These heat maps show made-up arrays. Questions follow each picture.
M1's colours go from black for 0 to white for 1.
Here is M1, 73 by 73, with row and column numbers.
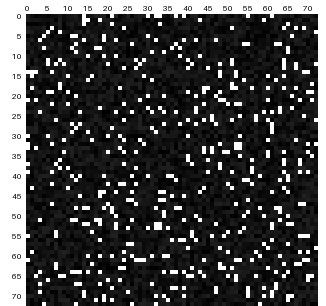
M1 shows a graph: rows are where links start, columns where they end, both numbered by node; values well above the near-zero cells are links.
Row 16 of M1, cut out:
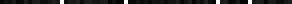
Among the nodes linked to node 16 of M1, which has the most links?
node 15
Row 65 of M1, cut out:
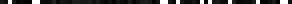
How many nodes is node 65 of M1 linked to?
12
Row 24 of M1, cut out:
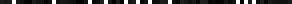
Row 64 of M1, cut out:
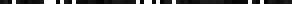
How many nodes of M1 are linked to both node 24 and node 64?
4
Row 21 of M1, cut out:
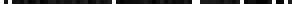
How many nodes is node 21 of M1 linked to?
8
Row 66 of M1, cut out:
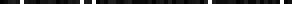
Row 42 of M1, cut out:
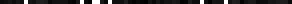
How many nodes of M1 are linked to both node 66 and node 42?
2
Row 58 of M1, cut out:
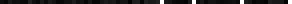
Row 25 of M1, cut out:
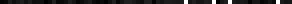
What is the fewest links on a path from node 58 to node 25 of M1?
4
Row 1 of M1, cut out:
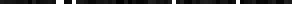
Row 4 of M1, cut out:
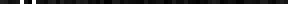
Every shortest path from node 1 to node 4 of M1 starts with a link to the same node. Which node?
node 18
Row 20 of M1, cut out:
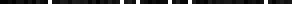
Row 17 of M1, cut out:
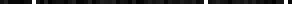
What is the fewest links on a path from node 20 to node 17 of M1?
3
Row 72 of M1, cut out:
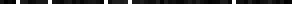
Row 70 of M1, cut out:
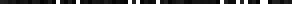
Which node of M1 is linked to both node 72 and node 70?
node 32
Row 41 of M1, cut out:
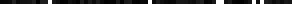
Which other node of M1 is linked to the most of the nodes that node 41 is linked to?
node 7
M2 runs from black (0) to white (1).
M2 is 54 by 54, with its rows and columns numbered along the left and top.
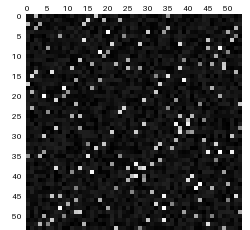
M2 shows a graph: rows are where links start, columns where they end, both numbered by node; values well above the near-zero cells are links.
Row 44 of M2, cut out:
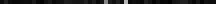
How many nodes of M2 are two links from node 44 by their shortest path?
2
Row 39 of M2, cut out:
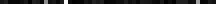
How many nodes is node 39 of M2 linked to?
3
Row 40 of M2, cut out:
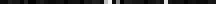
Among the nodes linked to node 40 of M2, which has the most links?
node 29
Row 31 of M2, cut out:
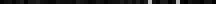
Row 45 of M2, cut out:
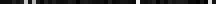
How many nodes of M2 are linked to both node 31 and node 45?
0
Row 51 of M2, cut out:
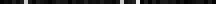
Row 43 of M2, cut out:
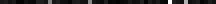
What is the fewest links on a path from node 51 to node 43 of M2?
5
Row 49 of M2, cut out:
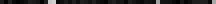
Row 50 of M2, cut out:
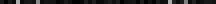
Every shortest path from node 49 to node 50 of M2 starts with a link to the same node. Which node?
node 12
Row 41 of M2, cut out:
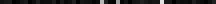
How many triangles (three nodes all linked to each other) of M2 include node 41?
1
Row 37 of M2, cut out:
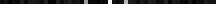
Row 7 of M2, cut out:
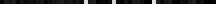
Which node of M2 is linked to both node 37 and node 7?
node 21
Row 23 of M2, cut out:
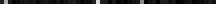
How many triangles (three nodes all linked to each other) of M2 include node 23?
0
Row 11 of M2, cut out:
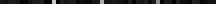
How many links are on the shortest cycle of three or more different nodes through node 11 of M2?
3
